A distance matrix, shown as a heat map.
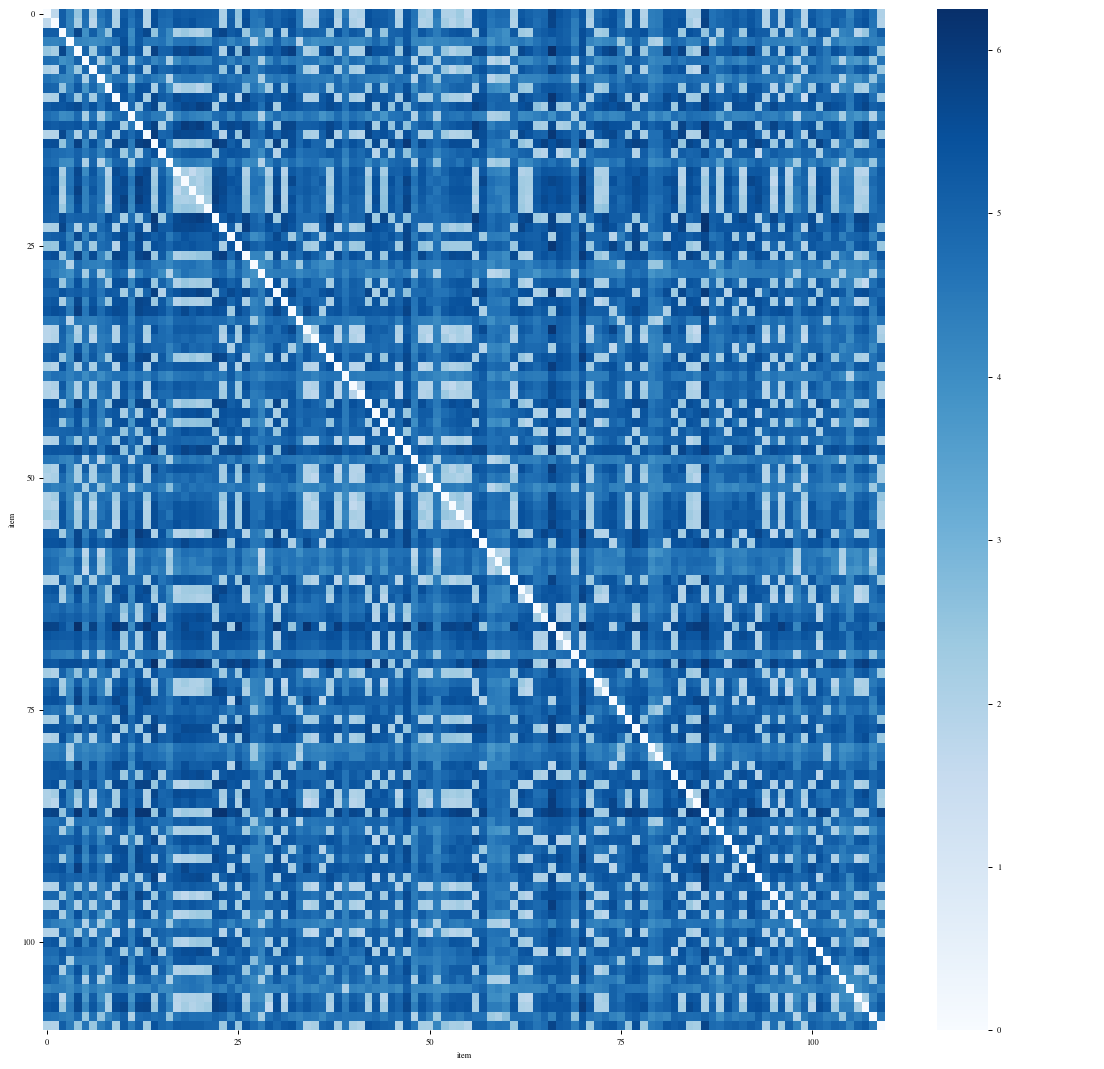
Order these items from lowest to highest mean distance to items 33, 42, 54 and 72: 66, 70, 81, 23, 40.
40, 23, 81, 66, 70
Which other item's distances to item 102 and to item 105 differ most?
39
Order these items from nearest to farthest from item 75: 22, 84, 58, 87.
87, 58, 84, 22
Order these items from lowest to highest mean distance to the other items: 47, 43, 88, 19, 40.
88, 40, 19, 43, 47
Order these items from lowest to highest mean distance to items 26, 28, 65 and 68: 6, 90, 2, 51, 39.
51, 2, 39, 90, 6
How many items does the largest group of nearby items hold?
30
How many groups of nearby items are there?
7
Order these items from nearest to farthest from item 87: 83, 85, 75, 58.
75, 58, 85, 83
